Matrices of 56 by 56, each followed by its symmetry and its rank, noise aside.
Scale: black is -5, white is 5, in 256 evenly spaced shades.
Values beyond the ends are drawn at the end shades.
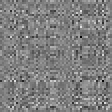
no symmetry, rank four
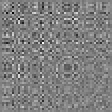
symmetric, rank three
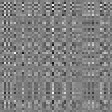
no symmetry, rank two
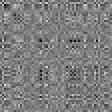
symmetric, rank three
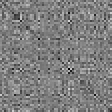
symmetric, rank four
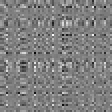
antisymmetric, rank two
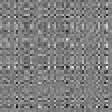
no symmetry, rank two
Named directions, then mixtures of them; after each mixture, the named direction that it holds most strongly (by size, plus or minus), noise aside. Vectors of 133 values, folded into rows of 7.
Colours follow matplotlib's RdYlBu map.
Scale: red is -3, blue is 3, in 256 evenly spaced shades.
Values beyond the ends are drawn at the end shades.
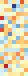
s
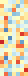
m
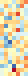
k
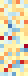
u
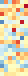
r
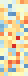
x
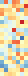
r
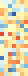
x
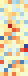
u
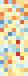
r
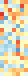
r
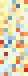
m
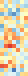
k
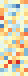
s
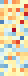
r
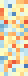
x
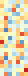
m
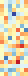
m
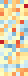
r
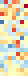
r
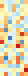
m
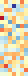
s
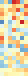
r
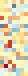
s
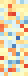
x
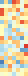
r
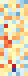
k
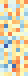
k
